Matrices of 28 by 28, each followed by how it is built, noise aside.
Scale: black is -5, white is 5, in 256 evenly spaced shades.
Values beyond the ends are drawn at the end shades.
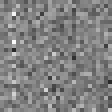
uneven columns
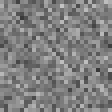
Toeplitz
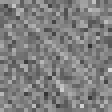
Toeplitz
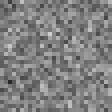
noise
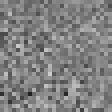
lower triangular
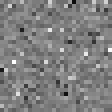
sparse
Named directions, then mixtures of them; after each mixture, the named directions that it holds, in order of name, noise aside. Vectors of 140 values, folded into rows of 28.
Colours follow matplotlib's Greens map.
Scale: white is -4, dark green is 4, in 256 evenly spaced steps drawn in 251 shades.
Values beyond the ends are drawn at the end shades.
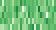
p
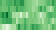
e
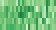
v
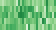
v.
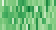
p, v.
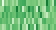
p, v.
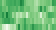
e.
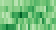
e, v.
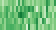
v.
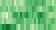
e.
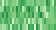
p, v.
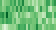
e, v.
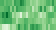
e.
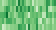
e, v.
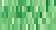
p, v.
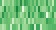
p.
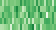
p.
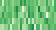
p.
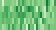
p, v.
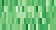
p, v.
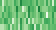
p.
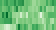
e.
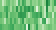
v.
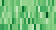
p.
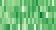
e, p.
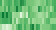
e, p.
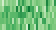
p, v.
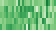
v.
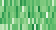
p.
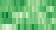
e.
